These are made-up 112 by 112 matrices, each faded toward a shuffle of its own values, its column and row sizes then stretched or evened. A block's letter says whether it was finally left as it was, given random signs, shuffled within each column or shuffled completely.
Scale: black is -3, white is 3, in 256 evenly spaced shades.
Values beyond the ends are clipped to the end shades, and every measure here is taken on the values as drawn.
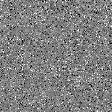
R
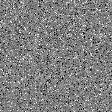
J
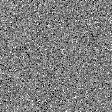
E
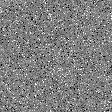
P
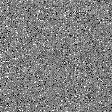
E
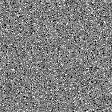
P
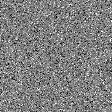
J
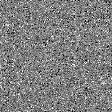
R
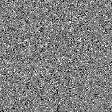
R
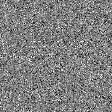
E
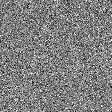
P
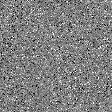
E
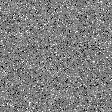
P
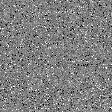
E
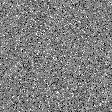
P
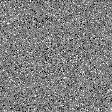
E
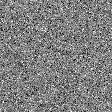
P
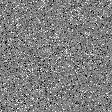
P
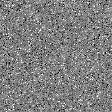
R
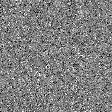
J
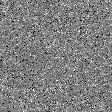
P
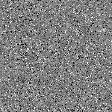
E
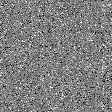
J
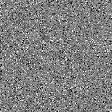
R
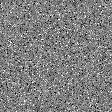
P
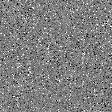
J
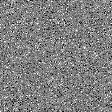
E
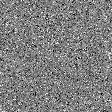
P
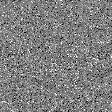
E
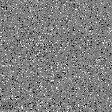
R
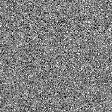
R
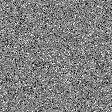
P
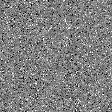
J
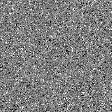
E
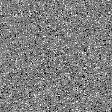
R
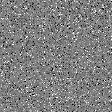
R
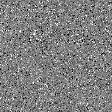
E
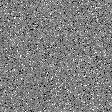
P
